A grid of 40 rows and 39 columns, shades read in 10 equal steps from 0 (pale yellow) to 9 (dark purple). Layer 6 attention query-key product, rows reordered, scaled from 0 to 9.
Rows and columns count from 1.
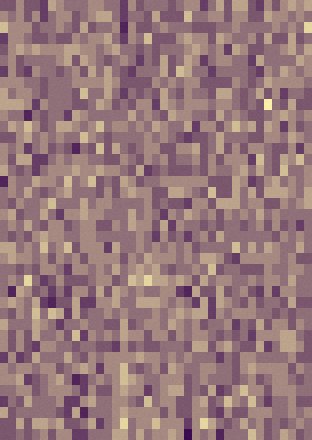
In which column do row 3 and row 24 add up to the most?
16
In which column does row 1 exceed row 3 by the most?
1
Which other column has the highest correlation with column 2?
24
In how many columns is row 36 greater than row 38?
12
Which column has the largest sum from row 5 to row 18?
32
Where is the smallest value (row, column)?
10, 34
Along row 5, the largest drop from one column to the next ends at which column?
30
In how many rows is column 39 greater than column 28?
15
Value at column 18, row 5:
6
